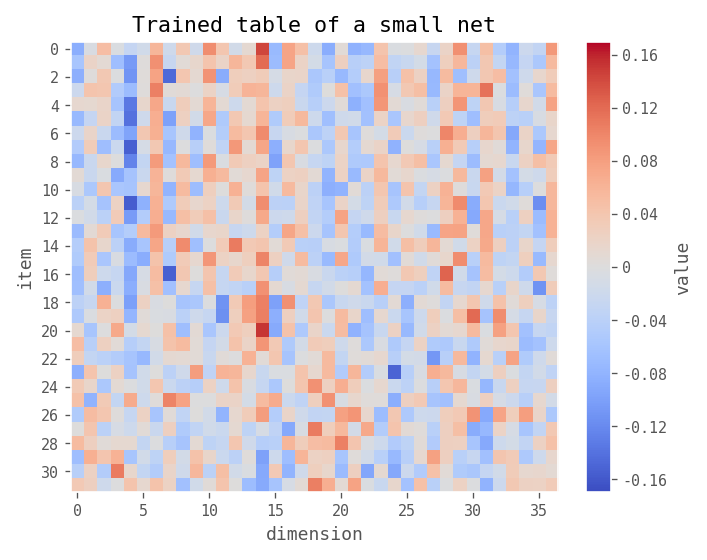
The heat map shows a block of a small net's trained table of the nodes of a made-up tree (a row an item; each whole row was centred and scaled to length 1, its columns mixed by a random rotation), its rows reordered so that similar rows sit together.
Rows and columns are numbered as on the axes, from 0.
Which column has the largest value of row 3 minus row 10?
20
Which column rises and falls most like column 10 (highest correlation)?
6
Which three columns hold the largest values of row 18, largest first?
14, 16, 13
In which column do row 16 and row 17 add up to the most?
28
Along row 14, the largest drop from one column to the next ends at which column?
9
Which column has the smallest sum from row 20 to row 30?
24
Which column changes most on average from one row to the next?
29
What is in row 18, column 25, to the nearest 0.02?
-0.08
